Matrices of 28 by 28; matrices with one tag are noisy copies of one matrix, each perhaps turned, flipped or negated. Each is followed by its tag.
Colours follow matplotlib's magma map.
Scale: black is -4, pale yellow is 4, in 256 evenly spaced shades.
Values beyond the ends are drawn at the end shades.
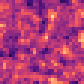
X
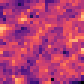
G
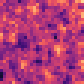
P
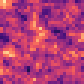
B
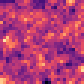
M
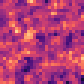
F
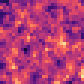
P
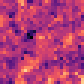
F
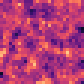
X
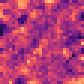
G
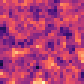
X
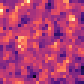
P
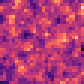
P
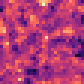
X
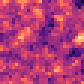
B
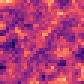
G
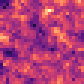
B
